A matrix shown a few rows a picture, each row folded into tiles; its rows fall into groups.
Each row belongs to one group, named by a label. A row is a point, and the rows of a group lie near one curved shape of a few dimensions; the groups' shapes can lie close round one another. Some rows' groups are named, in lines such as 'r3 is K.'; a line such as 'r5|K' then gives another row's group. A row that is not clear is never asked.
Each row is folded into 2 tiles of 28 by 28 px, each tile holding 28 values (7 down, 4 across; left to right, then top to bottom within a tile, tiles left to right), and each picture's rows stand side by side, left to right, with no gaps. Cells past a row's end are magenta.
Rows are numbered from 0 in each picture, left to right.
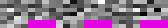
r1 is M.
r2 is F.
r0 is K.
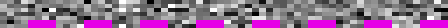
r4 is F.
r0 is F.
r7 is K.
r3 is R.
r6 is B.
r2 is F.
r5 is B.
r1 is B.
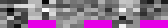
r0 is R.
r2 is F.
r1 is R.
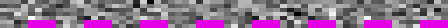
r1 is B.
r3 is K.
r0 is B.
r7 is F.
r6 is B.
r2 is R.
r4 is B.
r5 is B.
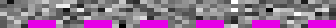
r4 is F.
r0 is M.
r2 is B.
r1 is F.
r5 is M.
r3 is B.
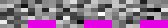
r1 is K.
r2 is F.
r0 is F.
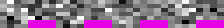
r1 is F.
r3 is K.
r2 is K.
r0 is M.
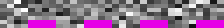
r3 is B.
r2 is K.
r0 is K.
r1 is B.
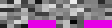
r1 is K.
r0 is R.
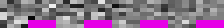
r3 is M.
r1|K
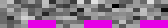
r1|K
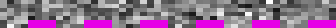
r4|K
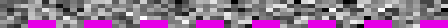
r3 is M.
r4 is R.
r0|R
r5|F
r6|R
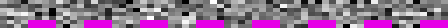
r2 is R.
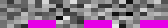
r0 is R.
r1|K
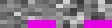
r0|B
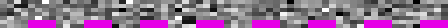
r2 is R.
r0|K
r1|K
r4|K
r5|R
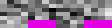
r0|K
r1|B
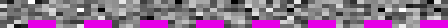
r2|F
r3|R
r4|R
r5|K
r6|F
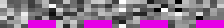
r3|R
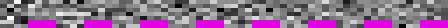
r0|K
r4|F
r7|B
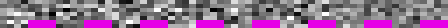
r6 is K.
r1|R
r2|R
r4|F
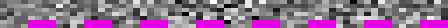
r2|B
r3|K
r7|K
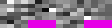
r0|F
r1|B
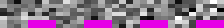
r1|F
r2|B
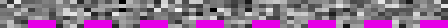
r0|K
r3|F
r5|M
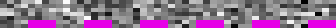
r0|B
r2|R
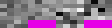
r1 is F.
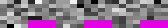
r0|B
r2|B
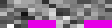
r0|B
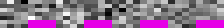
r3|B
